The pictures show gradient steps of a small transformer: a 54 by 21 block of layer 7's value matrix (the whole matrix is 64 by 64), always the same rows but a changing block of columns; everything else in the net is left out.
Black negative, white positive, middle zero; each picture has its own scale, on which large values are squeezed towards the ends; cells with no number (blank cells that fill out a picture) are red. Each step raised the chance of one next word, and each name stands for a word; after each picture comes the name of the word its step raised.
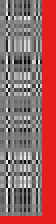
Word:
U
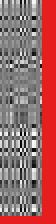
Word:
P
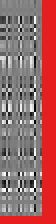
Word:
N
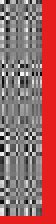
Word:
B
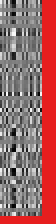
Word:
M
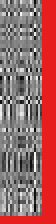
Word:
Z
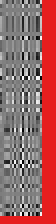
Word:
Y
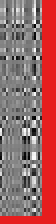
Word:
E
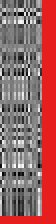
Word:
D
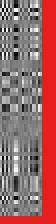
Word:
B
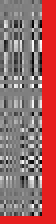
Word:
U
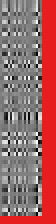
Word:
P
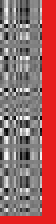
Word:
E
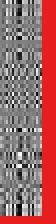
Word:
Y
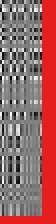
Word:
Z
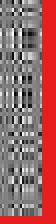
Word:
M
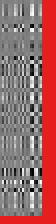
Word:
N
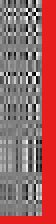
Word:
B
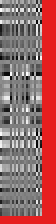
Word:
D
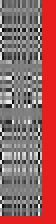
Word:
Y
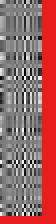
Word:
Y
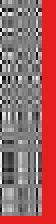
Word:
Z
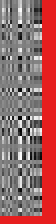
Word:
E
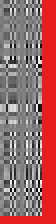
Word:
N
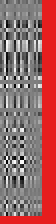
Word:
U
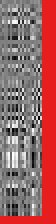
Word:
E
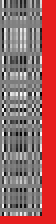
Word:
M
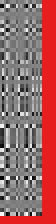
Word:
P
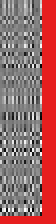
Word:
P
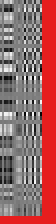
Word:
Z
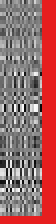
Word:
N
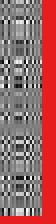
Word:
U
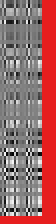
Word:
P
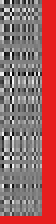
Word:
B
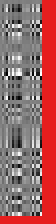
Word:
D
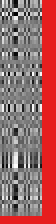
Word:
B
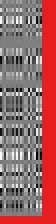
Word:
E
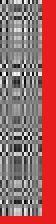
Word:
B
